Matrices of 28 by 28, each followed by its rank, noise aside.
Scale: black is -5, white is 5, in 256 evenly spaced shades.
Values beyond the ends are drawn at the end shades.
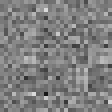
six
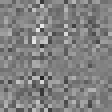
four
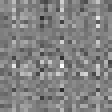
three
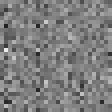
six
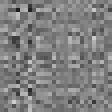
three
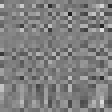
two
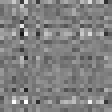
two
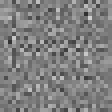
six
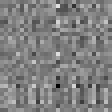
three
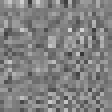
four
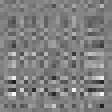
two
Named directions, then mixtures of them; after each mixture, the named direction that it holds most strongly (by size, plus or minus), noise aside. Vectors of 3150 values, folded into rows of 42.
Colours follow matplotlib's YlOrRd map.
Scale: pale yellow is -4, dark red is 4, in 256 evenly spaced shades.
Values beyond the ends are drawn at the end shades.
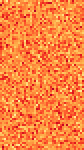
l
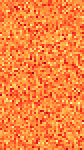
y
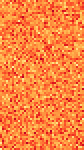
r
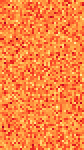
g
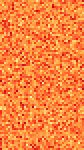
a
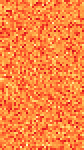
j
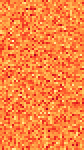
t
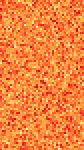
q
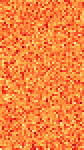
g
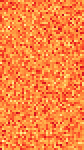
q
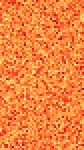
q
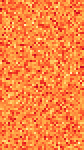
q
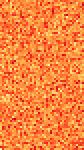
r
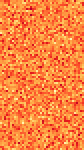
t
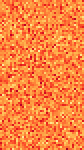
y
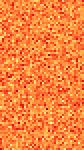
a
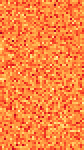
t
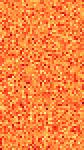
a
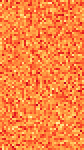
l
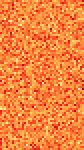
a
